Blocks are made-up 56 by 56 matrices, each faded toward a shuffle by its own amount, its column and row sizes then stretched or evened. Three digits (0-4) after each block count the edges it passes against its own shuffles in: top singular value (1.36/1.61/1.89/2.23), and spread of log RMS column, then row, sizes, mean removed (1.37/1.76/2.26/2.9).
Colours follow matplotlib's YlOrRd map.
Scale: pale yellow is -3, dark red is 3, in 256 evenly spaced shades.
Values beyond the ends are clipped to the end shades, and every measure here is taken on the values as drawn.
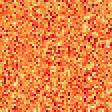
0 3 0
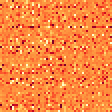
1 3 3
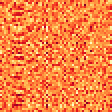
4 2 1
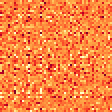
3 2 2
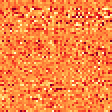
2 0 4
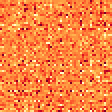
2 3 3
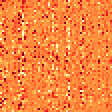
1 4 0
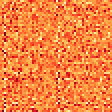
3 3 1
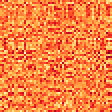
4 2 2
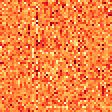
1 3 0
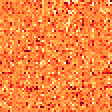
0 3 2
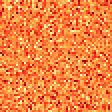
0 0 0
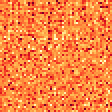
2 2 1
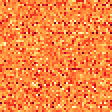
0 0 3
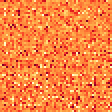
1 1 3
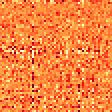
2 3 3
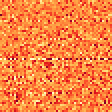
2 0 3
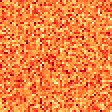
0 0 0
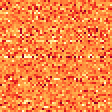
2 0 3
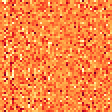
1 3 0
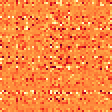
1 2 4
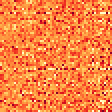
3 2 3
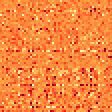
2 1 3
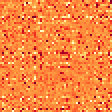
3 2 3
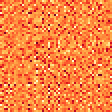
4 3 1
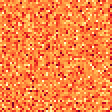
2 0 0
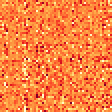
0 3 2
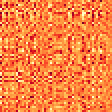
4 4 3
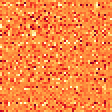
2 2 3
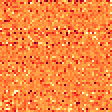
0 0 3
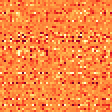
3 2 4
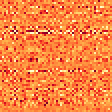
4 1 4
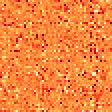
0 2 2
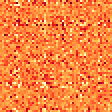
1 3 3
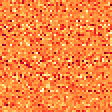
1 0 4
